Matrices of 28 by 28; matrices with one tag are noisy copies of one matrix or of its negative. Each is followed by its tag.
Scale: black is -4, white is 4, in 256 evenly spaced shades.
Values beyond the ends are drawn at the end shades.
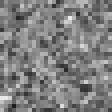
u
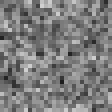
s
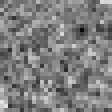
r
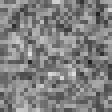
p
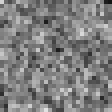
r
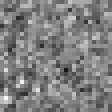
u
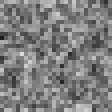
s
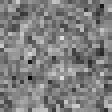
p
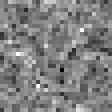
s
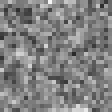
s
